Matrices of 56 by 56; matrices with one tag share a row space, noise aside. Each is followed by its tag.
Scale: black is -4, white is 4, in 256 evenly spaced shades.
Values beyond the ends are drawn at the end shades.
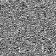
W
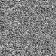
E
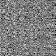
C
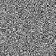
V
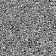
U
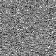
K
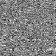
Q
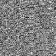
K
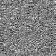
Q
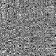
C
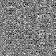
U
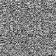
Q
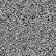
V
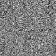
V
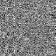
C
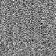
V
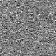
K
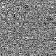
C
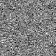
Q
